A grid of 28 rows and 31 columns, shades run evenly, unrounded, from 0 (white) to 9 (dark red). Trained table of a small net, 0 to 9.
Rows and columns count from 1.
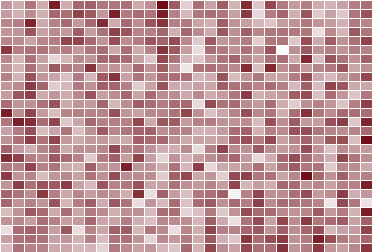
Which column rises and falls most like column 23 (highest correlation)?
21
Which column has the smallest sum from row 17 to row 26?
28
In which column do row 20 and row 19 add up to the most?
26
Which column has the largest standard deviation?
14
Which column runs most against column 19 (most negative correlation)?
27
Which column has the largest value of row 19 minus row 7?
17
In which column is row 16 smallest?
30
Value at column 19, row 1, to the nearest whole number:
6
